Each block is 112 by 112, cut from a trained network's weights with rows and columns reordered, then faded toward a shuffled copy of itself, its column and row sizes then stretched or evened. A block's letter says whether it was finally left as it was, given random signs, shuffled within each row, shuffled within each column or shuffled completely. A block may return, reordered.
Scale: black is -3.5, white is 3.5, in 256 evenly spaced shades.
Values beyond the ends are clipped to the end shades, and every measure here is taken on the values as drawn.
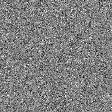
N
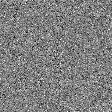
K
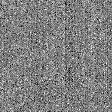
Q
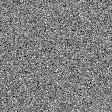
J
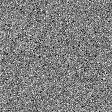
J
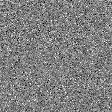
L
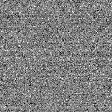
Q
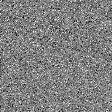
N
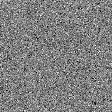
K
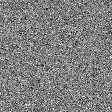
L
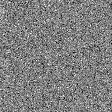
J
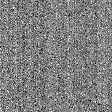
K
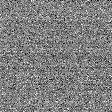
L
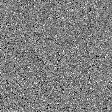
N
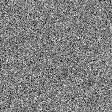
L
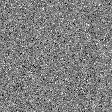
J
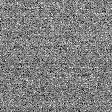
L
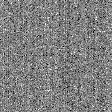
Q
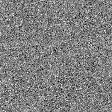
L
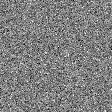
J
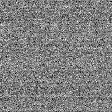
Q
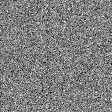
J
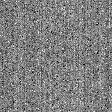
K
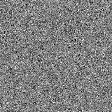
N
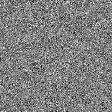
Q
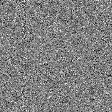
N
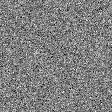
J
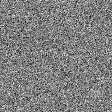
K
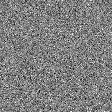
L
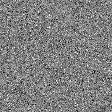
N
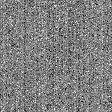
K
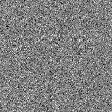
Q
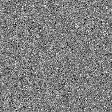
N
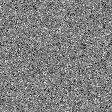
J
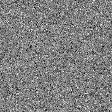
N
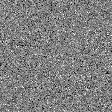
L
